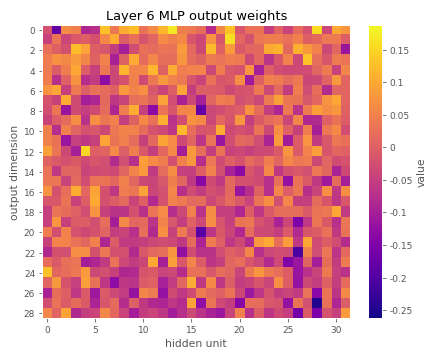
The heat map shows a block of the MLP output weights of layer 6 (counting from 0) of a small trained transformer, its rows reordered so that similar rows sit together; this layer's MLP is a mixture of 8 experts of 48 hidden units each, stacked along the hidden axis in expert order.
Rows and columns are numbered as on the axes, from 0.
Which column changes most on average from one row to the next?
16
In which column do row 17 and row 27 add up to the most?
15
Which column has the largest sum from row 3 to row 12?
9
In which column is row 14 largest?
10
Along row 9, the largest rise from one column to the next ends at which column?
5
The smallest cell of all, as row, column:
27, 28
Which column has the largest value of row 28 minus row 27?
20
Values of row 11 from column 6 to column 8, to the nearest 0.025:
0.1 0.025 0.05
